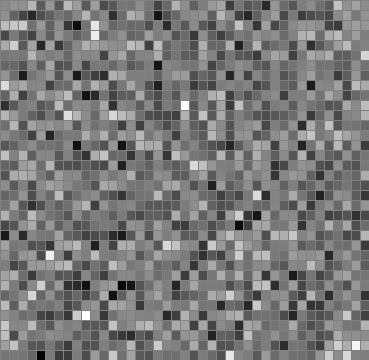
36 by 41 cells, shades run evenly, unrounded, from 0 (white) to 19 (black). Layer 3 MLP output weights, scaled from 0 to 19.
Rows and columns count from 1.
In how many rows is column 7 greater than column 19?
17
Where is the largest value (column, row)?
5, 36
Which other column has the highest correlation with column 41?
23
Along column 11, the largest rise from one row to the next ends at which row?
10
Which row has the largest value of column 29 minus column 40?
35
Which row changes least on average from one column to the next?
7
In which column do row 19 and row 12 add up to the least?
13
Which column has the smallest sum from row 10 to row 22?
21
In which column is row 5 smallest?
2
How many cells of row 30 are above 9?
26
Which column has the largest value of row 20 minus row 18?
41
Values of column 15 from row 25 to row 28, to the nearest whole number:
6 8 10 9
